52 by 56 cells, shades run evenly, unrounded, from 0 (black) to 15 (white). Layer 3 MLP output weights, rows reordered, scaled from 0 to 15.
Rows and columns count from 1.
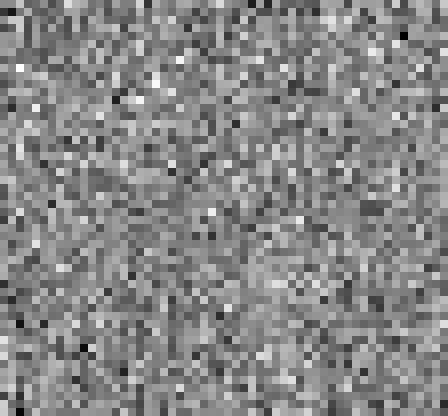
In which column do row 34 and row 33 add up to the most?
46
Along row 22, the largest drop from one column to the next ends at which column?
51
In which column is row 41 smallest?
3
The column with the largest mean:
37
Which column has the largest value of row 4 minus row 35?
17
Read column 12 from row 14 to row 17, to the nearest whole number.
10 9 7 8
